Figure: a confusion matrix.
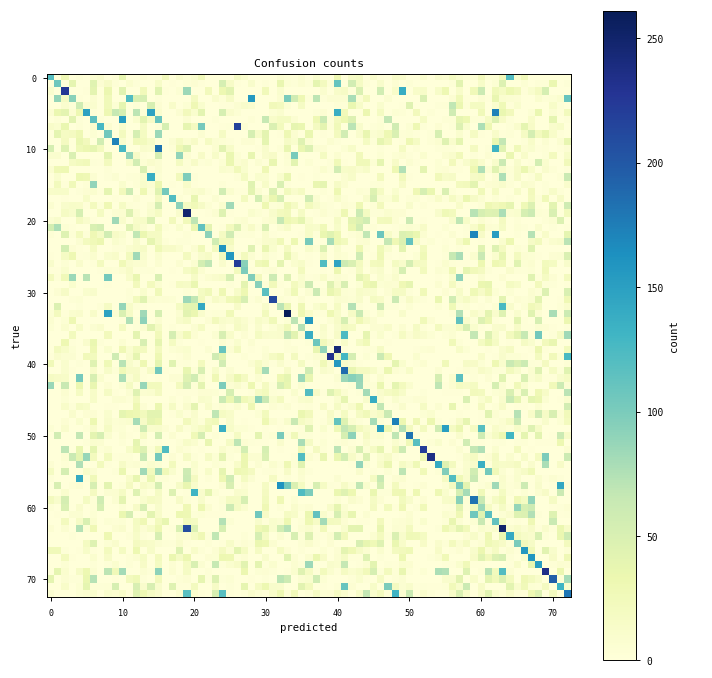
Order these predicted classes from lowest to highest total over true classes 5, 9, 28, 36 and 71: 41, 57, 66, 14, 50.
50, 66, 57, 14, 41
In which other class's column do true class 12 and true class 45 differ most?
29
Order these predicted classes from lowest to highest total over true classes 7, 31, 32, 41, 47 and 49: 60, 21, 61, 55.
61, 55, 60, 21
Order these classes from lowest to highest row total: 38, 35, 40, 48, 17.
35, 17, 38, 40, 48
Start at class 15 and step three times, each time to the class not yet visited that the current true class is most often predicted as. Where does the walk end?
62
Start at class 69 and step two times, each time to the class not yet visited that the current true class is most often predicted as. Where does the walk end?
19
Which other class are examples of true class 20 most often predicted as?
9
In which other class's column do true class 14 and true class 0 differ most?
64
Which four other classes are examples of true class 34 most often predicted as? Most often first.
36, 57, 13, 11
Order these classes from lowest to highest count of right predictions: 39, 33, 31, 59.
59, 31, 39, 33
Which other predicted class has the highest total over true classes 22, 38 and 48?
40
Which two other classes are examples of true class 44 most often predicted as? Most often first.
36, 72
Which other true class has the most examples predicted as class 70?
33
